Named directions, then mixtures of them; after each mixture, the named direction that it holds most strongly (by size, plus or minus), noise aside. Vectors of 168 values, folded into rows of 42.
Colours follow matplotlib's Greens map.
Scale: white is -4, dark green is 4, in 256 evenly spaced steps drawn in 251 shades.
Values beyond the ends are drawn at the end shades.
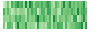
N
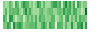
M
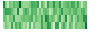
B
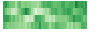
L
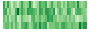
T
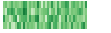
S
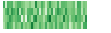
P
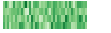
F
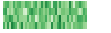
S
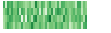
P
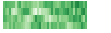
L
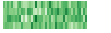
P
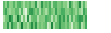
S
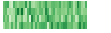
T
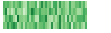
S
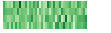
B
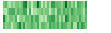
S
